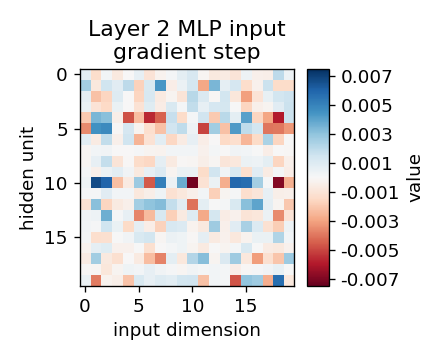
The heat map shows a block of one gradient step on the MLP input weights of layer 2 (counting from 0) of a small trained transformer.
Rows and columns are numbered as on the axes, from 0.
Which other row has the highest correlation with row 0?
19
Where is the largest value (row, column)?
10, 1
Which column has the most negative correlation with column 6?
2
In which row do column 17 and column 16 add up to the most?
12
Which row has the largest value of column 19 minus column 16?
17
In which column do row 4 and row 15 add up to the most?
15
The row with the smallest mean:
4
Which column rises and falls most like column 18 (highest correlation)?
6
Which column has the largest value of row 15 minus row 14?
18
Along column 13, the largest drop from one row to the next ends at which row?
5
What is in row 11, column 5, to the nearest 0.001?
-0.001
